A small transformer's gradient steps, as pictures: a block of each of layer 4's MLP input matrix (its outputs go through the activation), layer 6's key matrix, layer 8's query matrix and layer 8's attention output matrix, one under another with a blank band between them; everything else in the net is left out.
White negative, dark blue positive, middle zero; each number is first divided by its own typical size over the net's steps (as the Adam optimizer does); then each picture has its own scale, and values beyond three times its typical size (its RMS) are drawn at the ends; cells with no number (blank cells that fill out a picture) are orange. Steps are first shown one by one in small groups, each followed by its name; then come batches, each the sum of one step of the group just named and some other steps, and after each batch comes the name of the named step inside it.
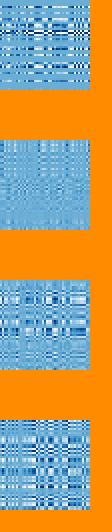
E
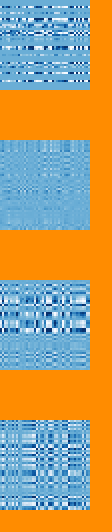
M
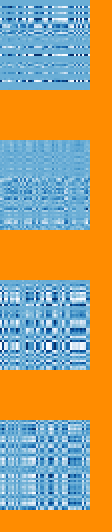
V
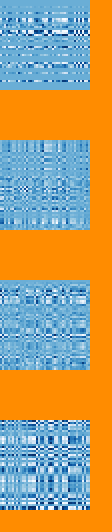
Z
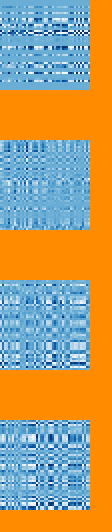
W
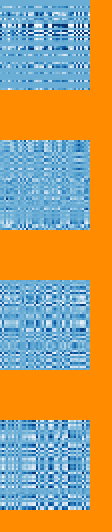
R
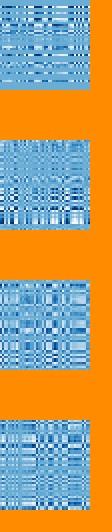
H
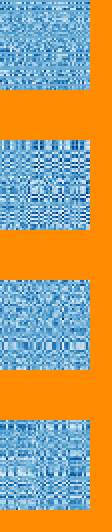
V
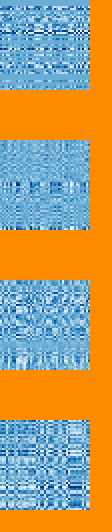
E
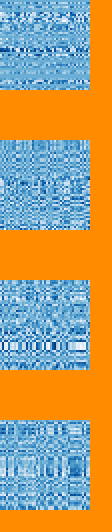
V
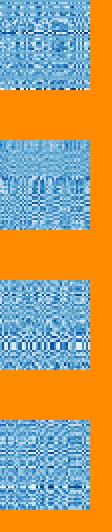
E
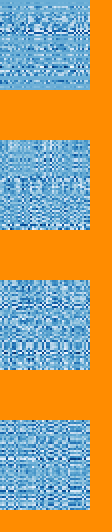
E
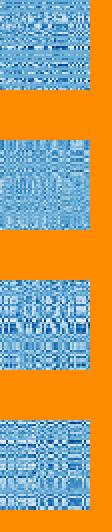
M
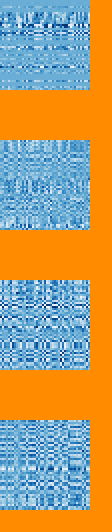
R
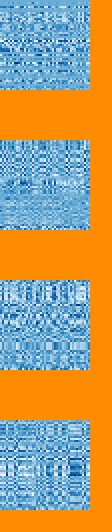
V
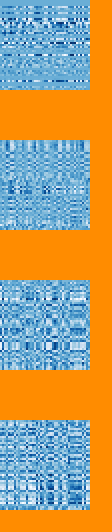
V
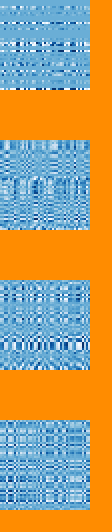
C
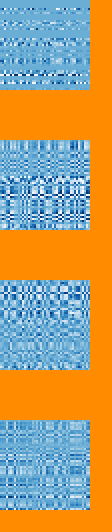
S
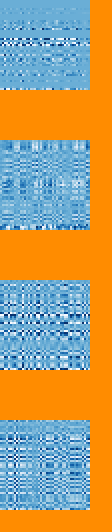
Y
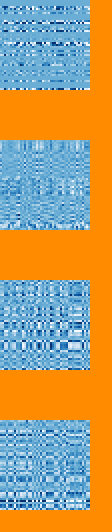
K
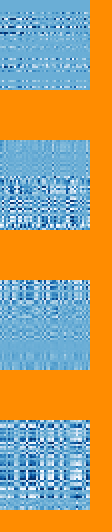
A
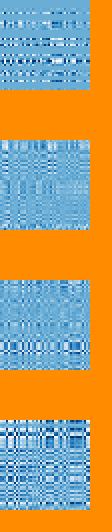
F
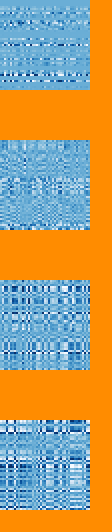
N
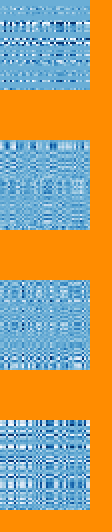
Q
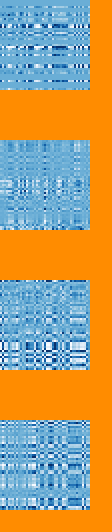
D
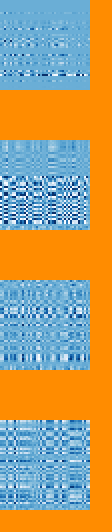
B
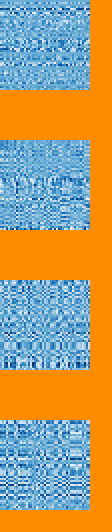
N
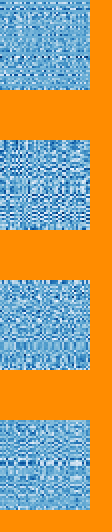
S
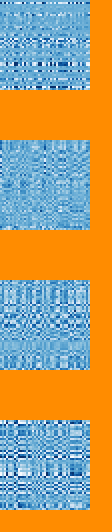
Y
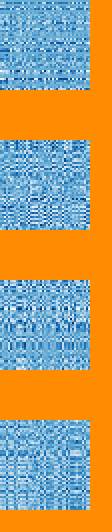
Q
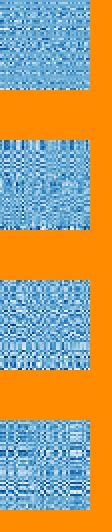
Y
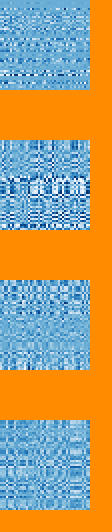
S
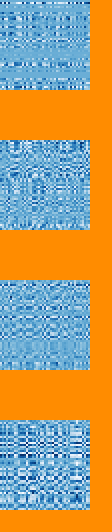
A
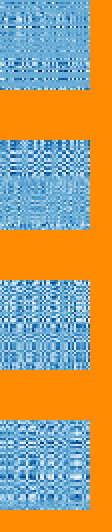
A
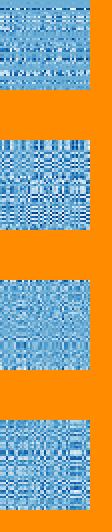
S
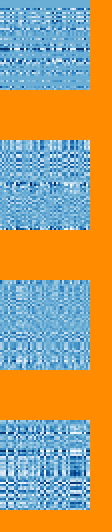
F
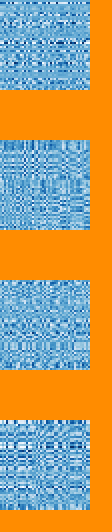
Q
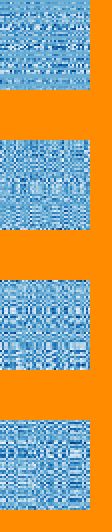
D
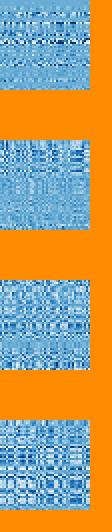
Q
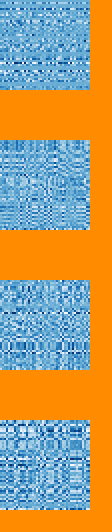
N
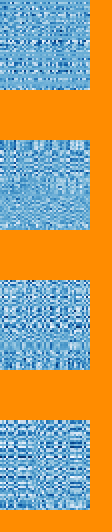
K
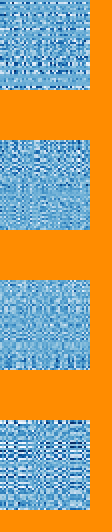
Q
